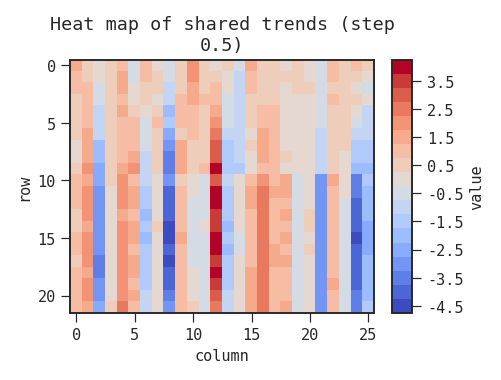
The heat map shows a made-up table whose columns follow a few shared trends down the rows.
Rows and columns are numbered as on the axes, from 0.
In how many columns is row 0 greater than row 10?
13
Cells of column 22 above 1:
2
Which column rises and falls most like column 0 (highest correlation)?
15
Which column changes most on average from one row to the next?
12
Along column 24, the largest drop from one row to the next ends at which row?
10
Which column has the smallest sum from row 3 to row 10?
8
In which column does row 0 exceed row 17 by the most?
24
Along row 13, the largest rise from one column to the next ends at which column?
9
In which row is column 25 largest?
0
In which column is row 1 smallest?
14
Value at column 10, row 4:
1
